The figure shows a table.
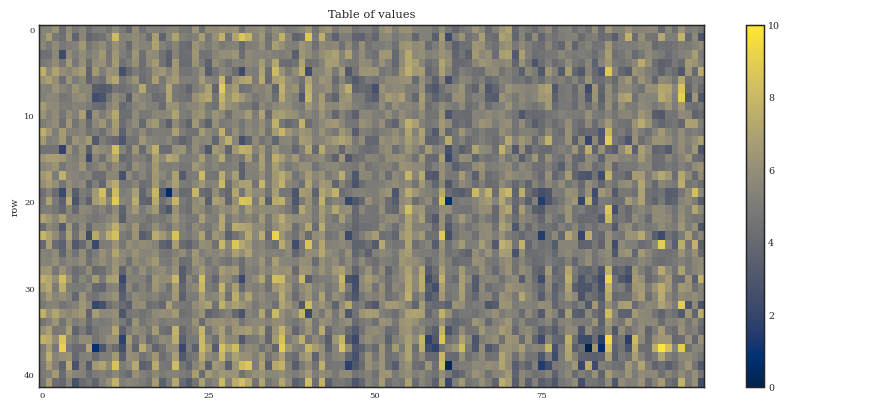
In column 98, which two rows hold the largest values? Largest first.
19, 25
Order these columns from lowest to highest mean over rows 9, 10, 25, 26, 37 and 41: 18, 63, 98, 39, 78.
18, 39, 78, 98, 63
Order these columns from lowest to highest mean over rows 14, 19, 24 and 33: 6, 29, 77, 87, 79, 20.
87, 77, 29, 6, 79, 20
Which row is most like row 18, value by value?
6
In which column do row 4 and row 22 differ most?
36
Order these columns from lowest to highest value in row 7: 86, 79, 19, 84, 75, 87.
84, 86, 79, 87, 75, 19
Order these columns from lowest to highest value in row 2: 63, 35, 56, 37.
63, 37, 56, 35
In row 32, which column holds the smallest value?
8
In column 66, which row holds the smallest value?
5
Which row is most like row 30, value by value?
17
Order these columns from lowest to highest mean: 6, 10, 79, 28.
28, 10, 6, 79
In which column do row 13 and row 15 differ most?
61
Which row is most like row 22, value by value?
12
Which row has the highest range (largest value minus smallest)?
37
